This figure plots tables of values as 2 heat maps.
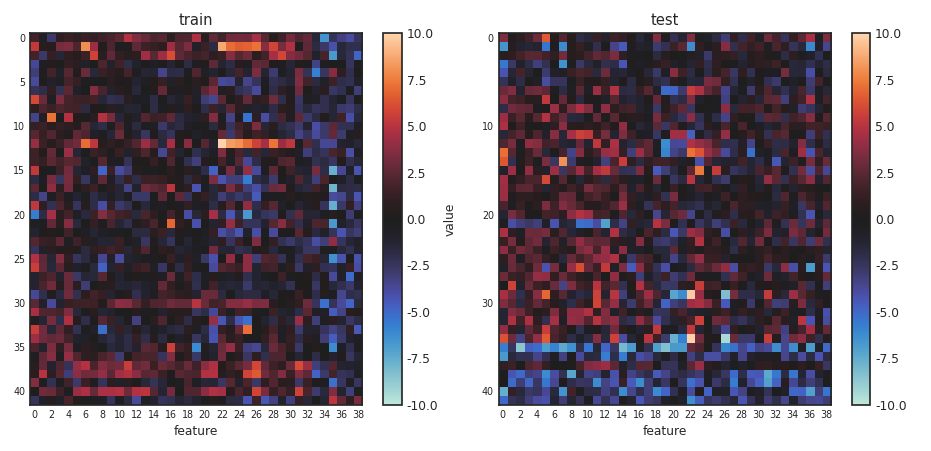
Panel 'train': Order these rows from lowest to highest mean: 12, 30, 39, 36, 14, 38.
39, 14, 36, 30, 38, 12
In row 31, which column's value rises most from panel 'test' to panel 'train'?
0
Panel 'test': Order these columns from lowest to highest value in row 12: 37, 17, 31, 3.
37, 31, 17, 3
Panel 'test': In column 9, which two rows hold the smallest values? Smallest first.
21, 36
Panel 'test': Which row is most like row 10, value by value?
18
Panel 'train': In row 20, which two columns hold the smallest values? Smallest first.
25, 0
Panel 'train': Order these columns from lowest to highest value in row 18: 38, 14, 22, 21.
38, 22, 21, 14
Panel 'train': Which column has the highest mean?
4
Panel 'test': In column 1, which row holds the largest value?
28
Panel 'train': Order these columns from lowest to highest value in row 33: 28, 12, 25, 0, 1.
12, 28, 1, 0, 25
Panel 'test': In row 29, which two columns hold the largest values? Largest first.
22, 5
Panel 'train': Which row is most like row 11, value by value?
23
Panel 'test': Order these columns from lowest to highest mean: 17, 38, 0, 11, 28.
38, 28, 17, 0, 11
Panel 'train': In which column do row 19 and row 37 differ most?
35
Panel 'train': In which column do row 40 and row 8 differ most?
31
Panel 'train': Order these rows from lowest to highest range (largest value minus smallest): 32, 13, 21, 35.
13, 32, 35, 21
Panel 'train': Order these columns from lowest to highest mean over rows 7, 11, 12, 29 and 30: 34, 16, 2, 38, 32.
34, 38, 2, 32, 16
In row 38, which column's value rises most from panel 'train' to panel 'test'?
33
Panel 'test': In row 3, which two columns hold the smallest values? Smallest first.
7, 0
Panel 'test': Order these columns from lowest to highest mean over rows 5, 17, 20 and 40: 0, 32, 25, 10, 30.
0, 32, 30, 25, 10
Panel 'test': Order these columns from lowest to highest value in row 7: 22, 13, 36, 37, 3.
37, 3, 13, 22, 36
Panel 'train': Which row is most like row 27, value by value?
28
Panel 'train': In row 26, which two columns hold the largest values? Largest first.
0, 25
